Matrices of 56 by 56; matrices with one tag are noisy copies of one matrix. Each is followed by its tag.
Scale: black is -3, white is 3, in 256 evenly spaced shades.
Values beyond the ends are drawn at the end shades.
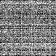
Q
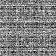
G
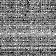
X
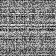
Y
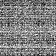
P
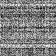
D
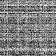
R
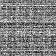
G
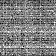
P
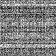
D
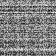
R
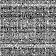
D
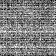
P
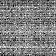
P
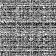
G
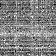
X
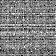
Y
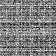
G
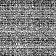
P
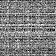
Y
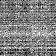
X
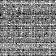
Q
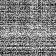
X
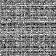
G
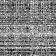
X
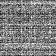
Q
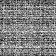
P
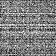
Y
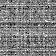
G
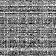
R
